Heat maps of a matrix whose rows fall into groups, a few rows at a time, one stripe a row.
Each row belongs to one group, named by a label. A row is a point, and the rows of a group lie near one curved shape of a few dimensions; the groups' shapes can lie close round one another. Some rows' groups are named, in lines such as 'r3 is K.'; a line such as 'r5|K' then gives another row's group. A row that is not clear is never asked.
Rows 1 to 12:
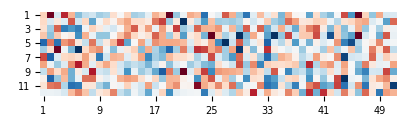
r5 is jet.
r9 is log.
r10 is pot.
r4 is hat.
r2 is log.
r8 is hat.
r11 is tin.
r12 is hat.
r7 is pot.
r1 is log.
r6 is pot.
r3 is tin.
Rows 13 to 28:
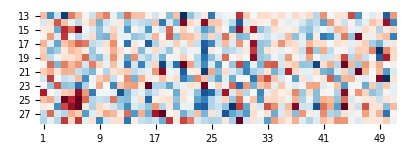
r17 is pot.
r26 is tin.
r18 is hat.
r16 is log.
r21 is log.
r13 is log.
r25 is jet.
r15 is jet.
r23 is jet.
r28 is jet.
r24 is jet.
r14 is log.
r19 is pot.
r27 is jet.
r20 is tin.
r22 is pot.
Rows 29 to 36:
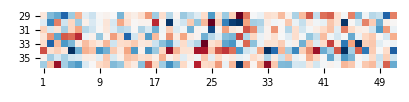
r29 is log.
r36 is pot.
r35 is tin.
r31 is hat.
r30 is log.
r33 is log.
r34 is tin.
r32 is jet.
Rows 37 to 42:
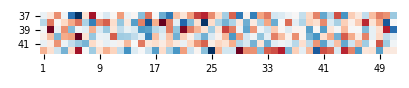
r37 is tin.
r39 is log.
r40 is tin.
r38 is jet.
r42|hat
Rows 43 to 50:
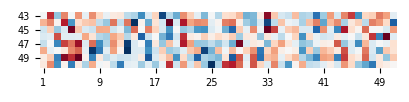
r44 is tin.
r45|tin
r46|pot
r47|jet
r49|tin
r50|log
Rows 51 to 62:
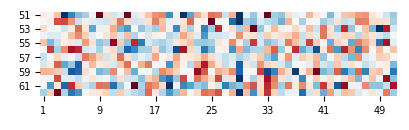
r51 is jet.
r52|log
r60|pot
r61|tin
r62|pot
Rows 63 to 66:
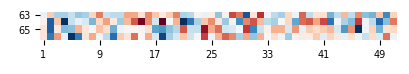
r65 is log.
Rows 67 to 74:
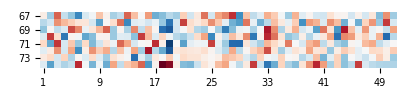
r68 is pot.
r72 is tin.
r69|tin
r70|pot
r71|log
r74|tin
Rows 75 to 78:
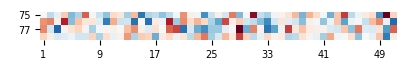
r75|pot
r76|tin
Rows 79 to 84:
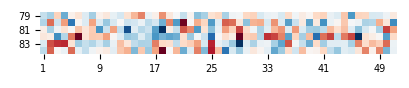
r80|log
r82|hat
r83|log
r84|jet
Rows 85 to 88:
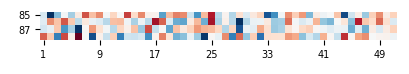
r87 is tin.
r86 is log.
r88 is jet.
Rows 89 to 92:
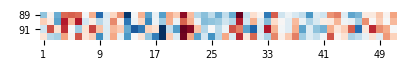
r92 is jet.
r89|jet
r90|jet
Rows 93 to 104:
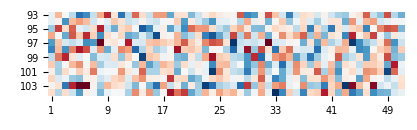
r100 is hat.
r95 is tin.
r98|jet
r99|pot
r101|hat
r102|tin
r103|tin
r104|tin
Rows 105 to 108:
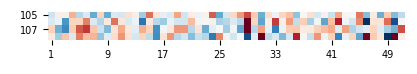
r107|pot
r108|hat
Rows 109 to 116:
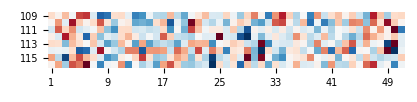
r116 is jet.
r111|log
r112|log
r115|pot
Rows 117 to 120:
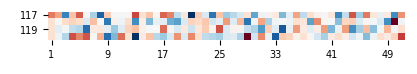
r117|log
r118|pot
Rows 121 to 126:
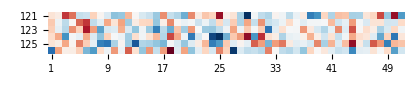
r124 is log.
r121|log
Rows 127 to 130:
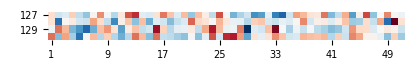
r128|pot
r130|jet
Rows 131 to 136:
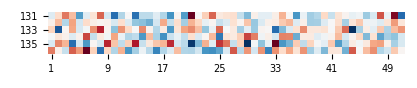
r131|log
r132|tin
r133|pot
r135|jet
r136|jet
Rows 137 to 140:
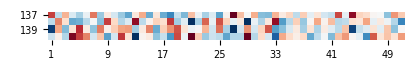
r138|jet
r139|jet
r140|jet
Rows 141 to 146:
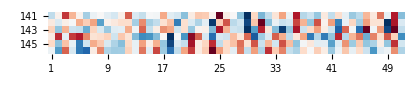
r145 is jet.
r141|log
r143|hat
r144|tin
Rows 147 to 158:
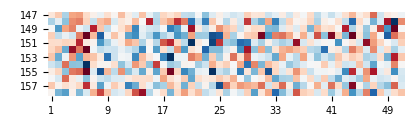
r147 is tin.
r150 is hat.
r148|pot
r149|pot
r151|log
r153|jet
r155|jet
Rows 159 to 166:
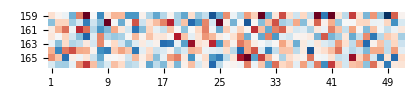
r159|hat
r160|jet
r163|log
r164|pot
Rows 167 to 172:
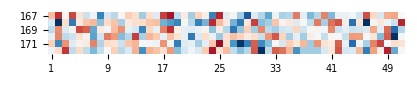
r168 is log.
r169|jet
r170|pot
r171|log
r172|pot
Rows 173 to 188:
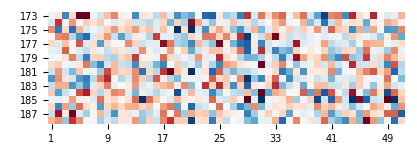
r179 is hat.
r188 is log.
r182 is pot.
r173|tin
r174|tin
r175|log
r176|pot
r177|log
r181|jet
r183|jet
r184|hat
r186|log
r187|log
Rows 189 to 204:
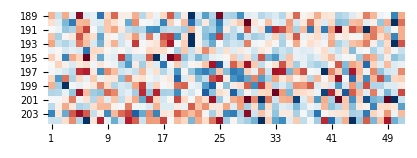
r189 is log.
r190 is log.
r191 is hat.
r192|log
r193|log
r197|tin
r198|log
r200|tin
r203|jet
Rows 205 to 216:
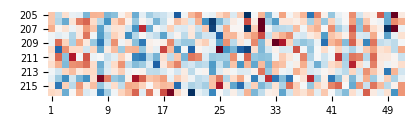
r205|pot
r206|pot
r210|log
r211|tin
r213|hat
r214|pot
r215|log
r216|log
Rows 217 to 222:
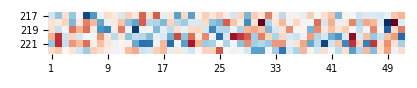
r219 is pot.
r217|tin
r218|hat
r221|tin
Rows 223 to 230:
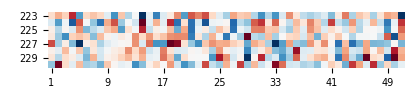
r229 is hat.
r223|tin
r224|tin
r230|pot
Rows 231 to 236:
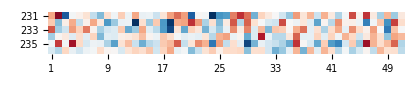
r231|log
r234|hat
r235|log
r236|tin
